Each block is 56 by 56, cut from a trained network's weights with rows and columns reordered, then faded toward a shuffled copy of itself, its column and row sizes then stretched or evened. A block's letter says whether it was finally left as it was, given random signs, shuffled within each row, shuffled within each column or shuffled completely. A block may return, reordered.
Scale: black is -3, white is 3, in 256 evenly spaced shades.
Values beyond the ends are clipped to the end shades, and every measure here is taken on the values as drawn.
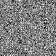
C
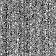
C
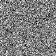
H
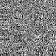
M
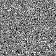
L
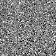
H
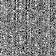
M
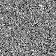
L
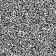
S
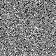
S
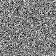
L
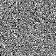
H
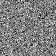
L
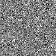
H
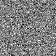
L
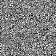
H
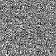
M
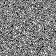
S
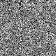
C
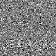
M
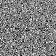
L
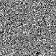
M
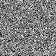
L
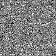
L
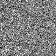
C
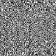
M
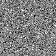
L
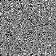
H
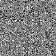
H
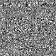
H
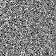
C
